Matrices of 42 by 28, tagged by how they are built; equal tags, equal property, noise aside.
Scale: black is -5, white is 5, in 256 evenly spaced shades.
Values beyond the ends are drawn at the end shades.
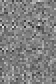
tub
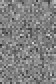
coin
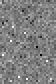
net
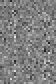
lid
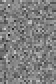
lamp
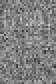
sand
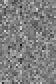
lid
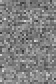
sand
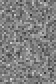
lamp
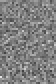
coin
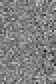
lid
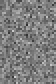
lamp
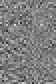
tub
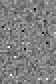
net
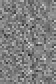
lamp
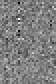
lid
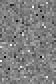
net
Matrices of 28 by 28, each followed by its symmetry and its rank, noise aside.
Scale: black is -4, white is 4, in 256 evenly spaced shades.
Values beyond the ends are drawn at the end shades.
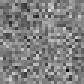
no symmetry, rank six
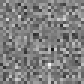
no symmetry, rank seven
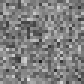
no symmetry, rank eight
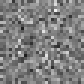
antisymmetric, rank six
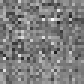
no symmetry, rank seven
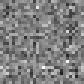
no symmetry, rank seven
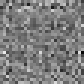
no symmetry, rank six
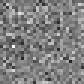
no symmetry, rank eight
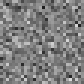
antisymmetric, rank eight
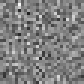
no symmetry, rank seven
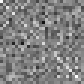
symmetric, rank seven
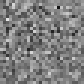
no symmetry, rank eight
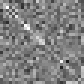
symmetric, rank seven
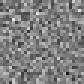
no symmetry, rank eight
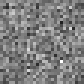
symmetric, rank six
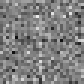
antisymmetric, rank eight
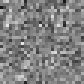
no symmetry, rank six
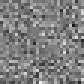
antisymmetric, rank eight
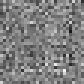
antisymmetric, rank six
